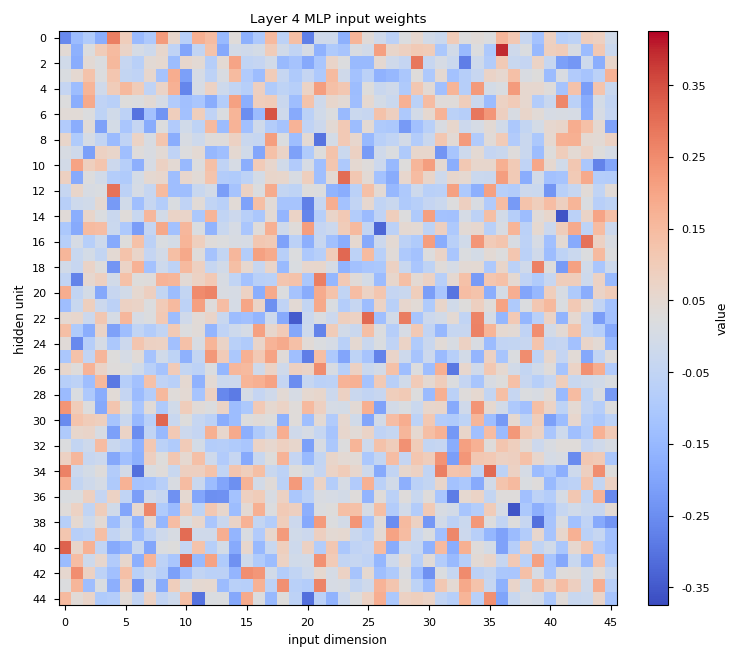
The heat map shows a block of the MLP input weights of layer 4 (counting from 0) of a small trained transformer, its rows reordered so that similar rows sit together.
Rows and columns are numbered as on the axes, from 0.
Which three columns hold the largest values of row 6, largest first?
17, 34, 35
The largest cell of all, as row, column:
1, 36
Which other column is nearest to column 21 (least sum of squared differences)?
5
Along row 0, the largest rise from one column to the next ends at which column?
4
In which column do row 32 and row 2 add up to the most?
29
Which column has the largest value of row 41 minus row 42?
10
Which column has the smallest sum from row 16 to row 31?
32
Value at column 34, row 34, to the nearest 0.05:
-0.05
